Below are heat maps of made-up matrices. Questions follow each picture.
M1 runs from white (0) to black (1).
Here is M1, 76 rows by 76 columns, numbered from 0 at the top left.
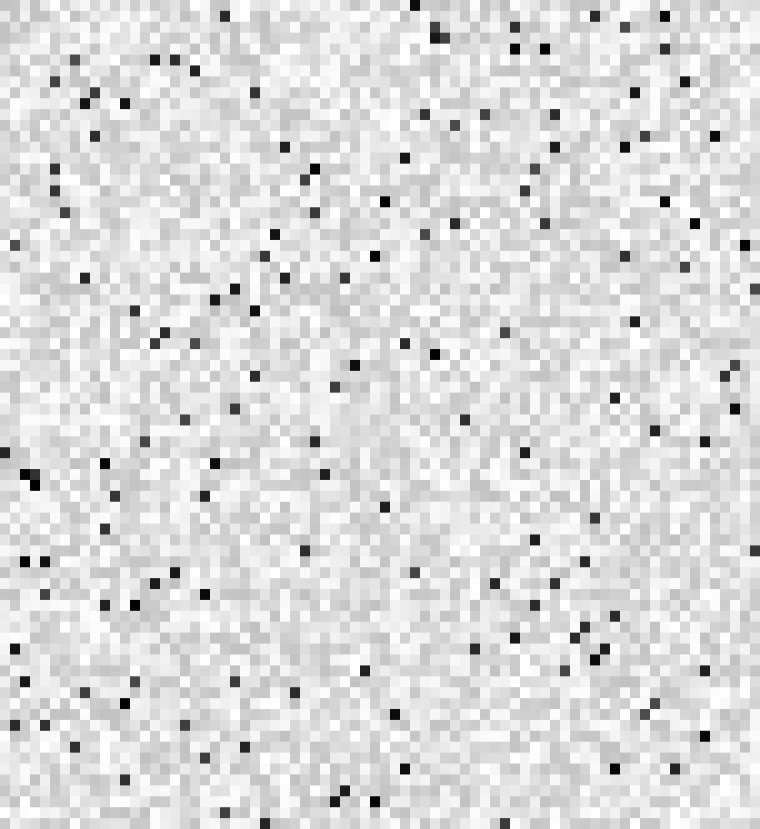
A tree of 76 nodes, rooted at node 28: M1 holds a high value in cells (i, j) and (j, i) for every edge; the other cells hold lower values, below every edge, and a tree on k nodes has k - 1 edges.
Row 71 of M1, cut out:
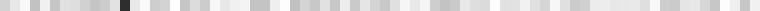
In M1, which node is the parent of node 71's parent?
9
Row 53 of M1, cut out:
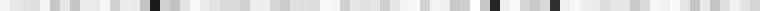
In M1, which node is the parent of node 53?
55
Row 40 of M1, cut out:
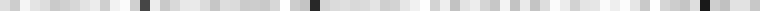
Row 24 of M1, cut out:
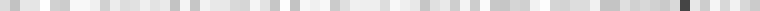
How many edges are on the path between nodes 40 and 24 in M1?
6
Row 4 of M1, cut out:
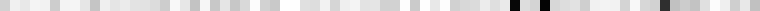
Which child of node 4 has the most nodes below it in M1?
66
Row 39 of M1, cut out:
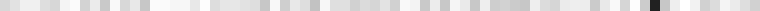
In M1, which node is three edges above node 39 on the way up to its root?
12
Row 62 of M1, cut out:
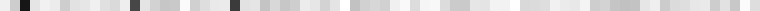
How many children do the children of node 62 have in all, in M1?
4
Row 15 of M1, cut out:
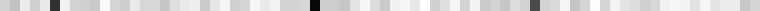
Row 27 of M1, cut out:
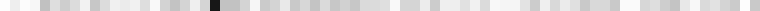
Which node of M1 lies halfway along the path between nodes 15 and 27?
10
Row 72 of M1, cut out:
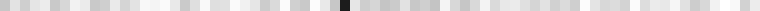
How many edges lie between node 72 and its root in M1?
3
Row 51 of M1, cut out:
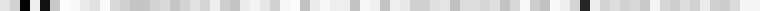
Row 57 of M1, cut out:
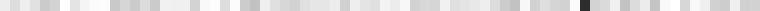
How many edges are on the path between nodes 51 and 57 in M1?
2
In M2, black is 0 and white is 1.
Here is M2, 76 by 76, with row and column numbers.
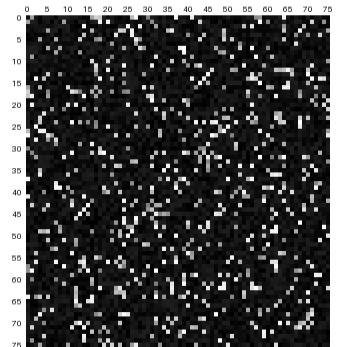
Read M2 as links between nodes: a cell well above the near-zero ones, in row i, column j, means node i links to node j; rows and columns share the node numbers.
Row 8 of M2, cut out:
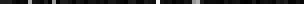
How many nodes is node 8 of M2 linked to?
5
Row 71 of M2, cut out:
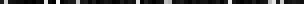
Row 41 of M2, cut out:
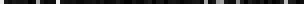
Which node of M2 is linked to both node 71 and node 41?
node 14
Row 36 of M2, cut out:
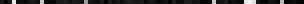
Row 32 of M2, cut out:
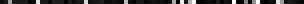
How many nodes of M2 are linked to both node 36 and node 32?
4
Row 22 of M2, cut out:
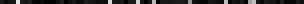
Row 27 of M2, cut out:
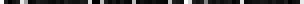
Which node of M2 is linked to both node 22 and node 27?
node 47
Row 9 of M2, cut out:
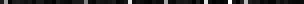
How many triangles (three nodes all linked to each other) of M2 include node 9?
4
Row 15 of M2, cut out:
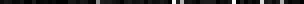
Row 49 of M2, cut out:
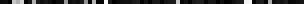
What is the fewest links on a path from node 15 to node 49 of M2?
3
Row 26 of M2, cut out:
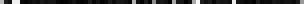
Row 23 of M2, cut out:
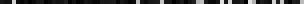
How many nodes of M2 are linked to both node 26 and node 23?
3
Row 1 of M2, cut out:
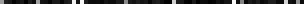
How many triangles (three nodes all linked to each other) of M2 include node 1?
6
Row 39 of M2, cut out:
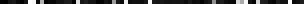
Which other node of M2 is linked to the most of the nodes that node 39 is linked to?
node 16
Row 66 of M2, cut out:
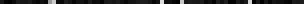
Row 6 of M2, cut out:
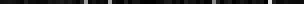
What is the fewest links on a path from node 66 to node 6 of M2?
4
